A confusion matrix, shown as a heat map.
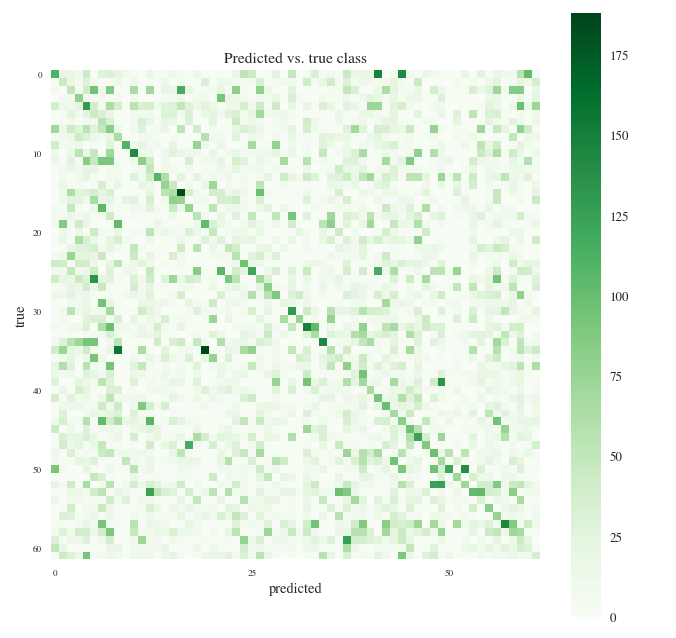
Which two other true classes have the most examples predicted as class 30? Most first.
18, 46
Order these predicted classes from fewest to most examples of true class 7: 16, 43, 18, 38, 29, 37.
29, 43, 37, 18, 16, 38
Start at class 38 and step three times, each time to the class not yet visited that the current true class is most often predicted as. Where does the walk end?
43
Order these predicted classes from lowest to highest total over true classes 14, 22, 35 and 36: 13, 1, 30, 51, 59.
13, 51, 30, 59, 1
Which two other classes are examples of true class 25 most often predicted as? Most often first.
41, 21
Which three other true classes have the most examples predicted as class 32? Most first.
39, 45, 11
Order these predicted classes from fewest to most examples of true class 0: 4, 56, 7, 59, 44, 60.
56, 7, 4, 59, 60, 44
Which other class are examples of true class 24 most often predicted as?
8
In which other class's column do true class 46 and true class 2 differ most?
16
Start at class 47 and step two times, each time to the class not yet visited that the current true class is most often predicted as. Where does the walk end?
6
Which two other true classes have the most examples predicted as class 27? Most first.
58, 28
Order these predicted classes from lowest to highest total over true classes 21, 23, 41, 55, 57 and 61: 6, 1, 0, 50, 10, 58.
50, 0, 1, 10, 58, 6
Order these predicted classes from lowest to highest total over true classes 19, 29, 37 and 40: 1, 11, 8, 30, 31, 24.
31, 24, 11, 30, 8, 1
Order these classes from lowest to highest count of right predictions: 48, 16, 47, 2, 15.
2, 15, 16, 47, 48
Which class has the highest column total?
7
